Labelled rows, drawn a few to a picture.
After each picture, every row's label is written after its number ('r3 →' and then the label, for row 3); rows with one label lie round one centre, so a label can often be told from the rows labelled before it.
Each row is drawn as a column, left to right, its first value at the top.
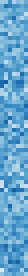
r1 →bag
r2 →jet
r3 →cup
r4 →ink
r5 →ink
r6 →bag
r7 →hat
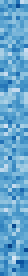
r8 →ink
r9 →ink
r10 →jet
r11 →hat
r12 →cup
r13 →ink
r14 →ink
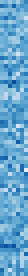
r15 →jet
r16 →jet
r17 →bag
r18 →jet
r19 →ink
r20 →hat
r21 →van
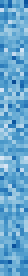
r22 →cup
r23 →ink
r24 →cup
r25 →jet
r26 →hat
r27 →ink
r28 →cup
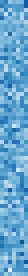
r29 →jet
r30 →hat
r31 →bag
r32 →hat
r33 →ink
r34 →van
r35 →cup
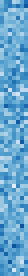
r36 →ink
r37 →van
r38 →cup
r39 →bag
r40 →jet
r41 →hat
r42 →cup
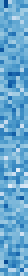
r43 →hat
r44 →cup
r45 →bag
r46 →bag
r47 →van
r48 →hat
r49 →bag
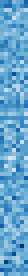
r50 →hat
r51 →cup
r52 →cup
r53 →van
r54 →hat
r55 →jet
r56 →cup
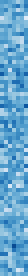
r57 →van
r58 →van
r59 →hat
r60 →jet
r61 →bag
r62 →bag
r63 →van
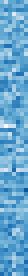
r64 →ink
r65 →ink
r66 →ink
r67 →hat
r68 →van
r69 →van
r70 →ink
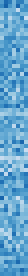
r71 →van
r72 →cup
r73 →van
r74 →ink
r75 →cup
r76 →ink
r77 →van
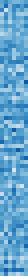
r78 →hat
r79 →cup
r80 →hat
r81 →ink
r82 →hat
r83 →hat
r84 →jet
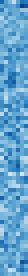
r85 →van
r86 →jet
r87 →bag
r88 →bag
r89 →hat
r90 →cup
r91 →cup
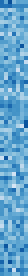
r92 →cup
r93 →jet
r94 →cup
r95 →bag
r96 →hat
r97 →ink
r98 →jet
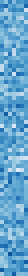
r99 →hat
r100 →jet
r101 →van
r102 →ink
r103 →van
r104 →van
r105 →cup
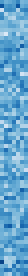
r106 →cup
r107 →hat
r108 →hat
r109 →van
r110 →cup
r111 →ink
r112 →ink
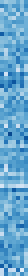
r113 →bag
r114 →ink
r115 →bag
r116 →bag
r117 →hat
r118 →bag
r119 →hat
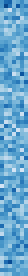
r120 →hat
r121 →cup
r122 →cup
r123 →ink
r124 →jet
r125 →van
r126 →jet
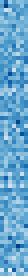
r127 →bag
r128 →cup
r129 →bag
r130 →hat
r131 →jet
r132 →bag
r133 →hat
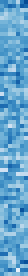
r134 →van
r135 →van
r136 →hat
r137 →hat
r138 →bag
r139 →cup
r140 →cup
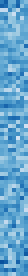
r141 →cup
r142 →cup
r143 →hat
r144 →hat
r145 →cup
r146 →van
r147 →ink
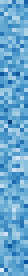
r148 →bag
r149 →hat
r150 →jet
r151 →van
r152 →van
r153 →ink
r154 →cup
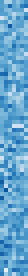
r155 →van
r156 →bag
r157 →jet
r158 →hat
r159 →ink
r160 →ink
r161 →cup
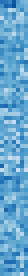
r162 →van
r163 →cup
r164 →cup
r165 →cup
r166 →van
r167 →hat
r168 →ink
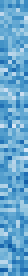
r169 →hat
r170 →hat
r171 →jet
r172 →ink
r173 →cup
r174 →ink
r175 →van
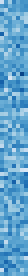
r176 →bag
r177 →cup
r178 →ink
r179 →van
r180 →ink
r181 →van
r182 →van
